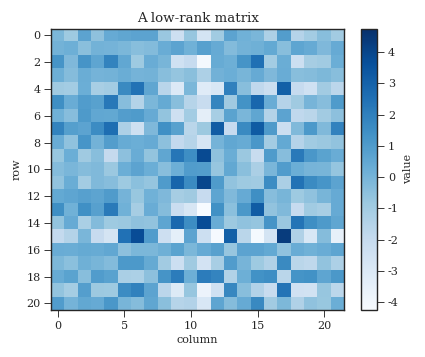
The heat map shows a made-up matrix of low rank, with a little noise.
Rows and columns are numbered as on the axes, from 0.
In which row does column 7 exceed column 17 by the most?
7
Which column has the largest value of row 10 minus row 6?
11
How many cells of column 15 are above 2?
4
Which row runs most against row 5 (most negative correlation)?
10
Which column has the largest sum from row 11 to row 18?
17
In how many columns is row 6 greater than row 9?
11
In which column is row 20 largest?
15
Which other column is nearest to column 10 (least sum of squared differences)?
20
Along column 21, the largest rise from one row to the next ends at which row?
16
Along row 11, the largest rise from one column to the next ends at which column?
18
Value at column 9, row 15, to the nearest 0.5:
-3.5
